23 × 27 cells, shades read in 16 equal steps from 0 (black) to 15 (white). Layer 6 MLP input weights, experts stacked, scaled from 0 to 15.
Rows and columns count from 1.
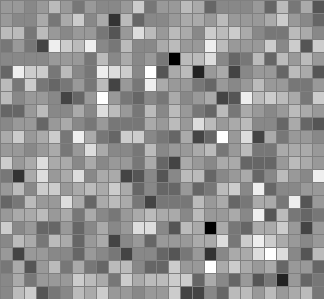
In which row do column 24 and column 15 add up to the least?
5
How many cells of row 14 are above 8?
14
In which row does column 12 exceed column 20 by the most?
18
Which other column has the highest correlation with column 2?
11
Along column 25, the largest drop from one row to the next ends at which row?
17
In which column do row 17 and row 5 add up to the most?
22
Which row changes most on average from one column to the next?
6
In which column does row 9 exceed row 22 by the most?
24
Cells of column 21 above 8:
15
